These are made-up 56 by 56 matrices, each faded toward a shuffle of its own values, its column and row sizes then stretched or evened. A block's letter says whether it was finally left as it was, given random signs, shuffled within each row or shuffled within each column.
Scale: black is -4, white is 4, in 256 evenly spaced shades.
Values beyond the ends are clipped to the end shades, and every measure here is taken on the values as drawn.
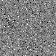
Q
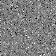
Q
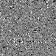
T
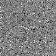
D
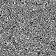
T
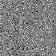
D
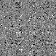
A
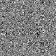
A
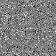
T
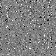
A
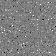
T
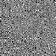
A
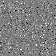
T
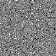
D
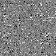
D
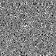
A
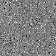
D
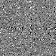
D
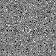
A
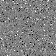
T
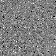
A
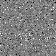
T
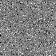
T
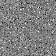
T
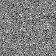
D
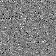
T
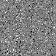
Q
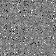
D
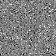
D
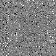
A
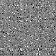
A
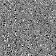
D
